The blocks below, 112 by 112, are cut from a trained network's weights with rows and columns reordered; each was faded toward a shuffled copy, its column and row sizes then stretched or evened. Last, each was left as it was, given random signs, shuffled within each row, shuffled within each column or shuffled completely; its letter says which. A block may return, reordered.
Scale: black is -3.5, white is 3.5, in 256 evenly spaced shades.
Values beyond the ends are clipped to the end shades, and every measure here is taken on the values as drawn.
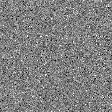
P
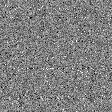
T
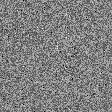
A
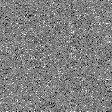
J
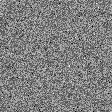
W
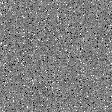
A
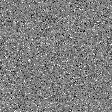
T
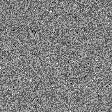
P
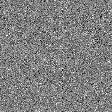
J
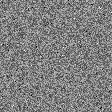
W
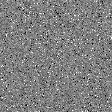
P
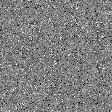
P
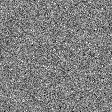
W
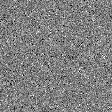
J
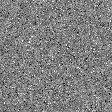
W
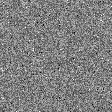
A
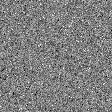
W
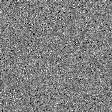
T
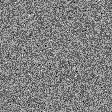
A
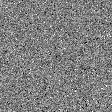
W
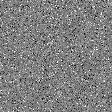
A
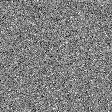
W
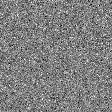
T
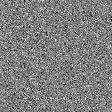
P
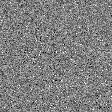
T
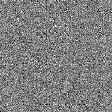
J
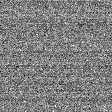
T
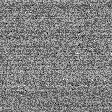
T
